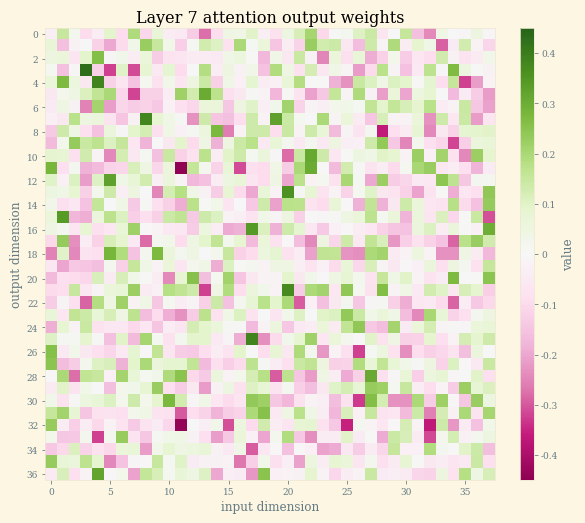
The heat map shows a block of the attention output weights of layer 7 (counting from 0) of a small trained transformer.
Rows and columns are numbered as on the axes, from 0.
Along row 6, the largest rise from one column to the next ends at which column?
4
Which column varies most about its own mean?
11
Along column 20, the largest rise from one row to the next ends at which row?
13
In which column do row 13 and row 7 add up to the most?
20
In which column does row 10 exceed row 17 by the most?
22
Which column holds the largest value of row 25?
17
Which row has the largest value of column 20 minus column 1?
21
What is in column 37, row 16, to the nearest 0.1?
0.3
